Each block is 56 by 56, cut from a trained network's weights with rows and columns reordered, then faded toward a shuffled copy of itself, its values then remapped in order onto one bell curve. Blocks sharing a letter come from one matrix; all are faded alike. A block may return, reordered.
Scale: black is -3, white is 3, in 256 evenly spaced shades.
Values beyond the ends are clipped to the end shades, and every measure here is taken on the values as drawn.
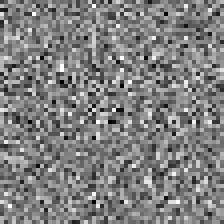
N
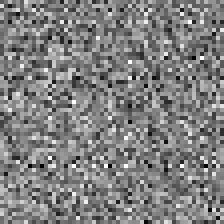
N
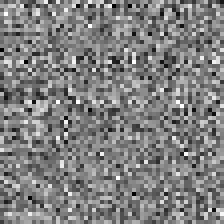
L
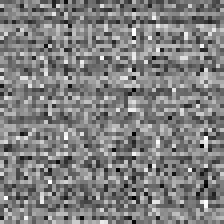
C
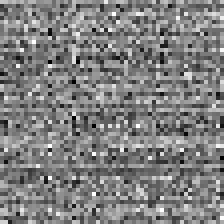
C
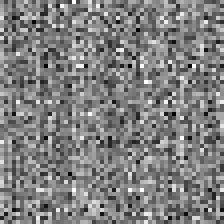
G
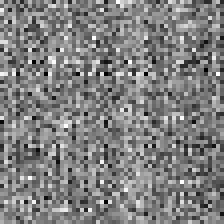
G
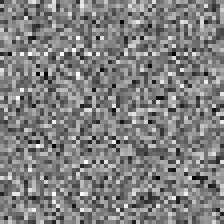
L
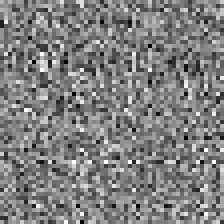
L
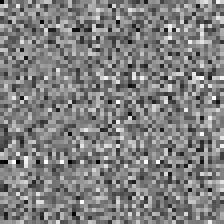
N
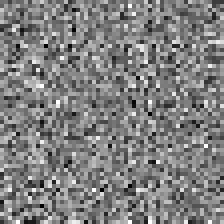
L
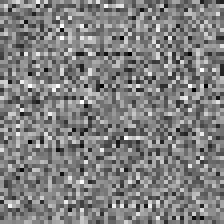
N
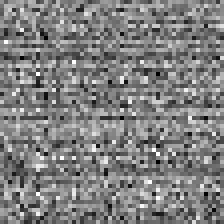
C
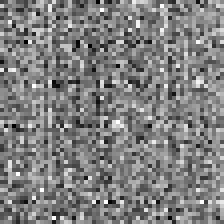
G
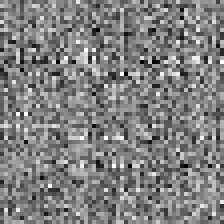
G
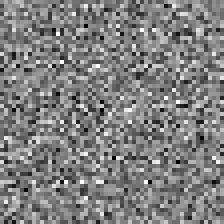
L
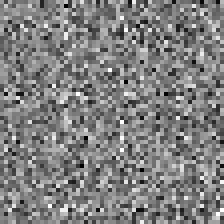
N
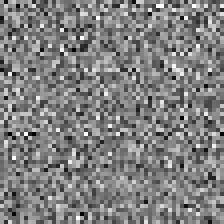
L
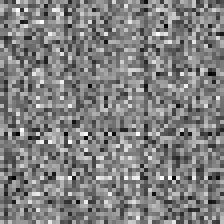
G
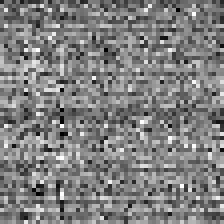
C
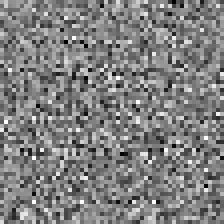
L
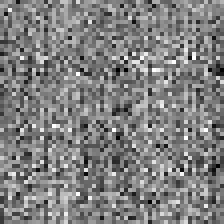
G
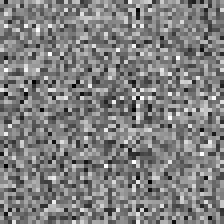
N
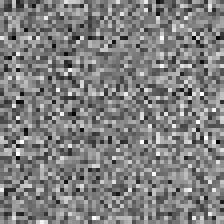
L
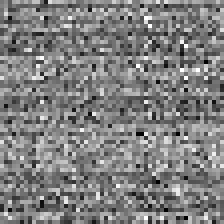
C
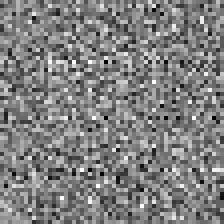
L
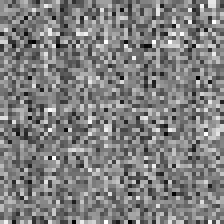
G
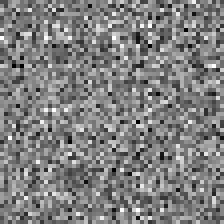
N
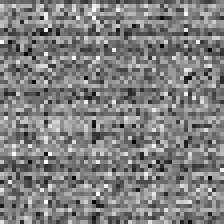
C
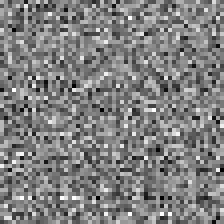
L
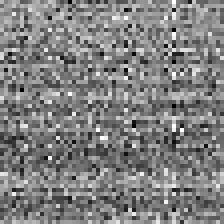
C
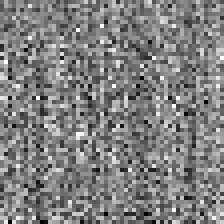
G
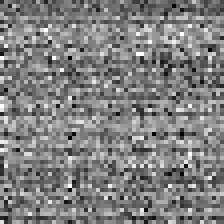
C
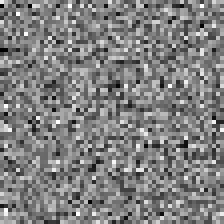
N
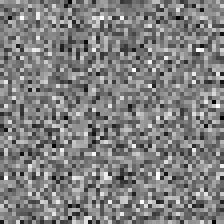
N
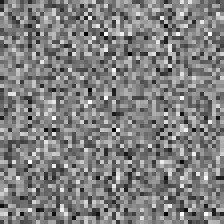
N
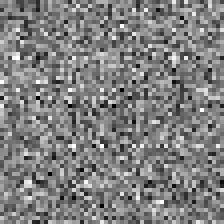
N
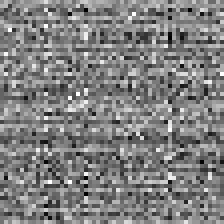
C
